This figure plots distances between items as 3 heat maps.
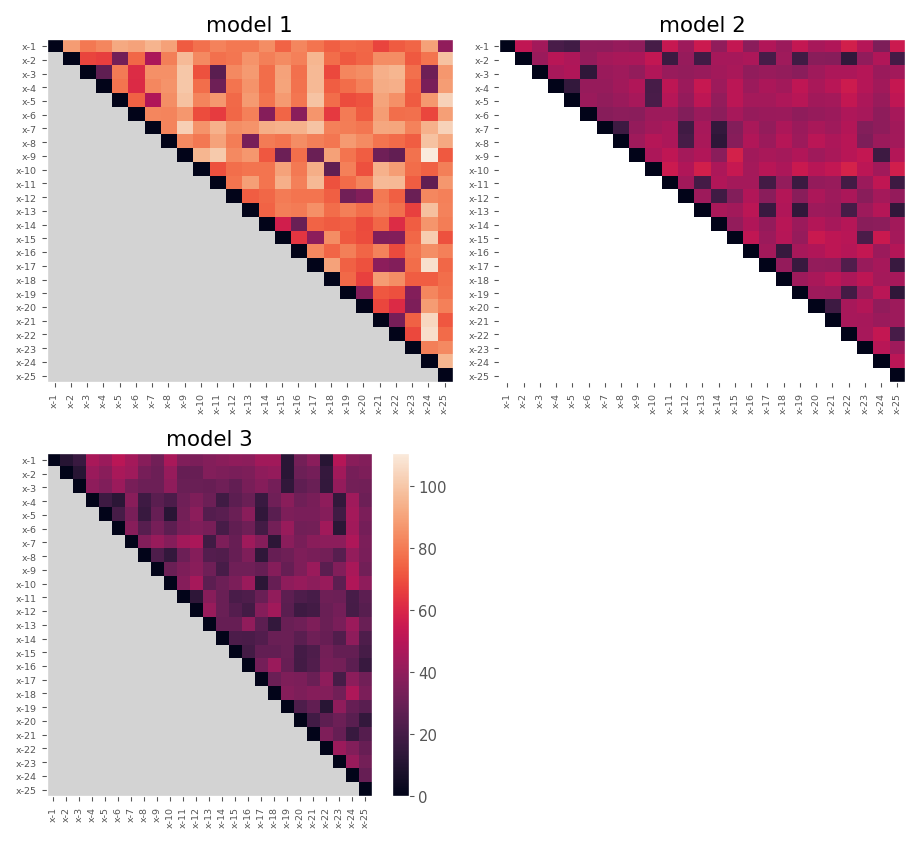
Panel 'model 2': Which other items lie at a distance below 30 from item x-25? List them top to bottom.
x-2, x-11, x-13, x-17, x-19, x-22
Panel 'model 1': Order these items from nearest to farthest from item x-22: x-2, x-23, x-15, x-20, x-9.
x-9, x-15, x-20, x-23, x-2
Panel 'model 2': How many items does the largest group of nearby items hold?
7
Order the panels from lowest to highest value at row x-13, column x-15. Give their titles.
model 3, model 2, model 1
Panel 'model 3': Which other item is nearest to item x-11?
x-12
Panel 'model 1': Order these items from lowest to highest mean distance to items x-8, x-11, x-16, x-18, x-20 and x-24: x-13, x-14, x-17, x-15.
x-14, x-13, x-15, x-17
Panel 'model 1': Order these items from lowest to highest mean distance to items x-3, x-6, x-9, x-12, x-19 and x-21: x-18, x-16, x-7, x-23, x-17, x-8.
x-23, x-17, x-16, x-18, x-8, x-7
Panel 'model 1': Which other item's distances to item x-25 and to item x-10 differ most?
x-18
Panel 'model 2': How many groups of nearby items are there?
8
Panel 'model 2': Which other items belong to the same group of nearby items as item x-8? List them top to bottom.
x-7, x-12, x-14
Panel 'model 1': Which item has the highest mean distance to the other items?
x-7
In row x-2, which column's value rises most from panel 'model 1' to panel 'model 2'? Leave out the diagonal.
x-5
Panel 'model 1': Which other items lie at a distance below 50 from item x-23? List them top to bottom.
x-12, x-19, x-20
